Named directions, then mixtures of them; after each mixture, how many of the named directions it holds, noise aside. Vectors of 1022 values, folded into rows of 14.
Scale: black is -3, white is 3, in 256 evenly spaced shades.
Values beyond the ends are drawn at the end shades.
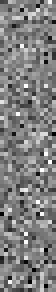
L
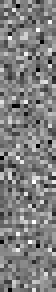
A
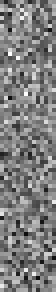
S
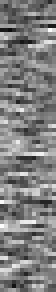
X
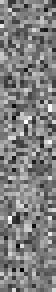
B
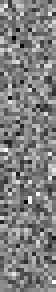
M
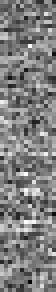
four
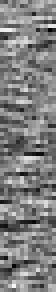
one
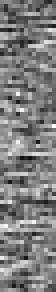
one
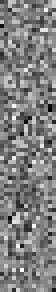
one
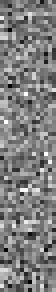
four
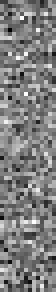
four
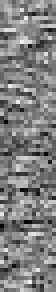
two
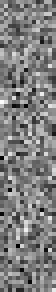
four
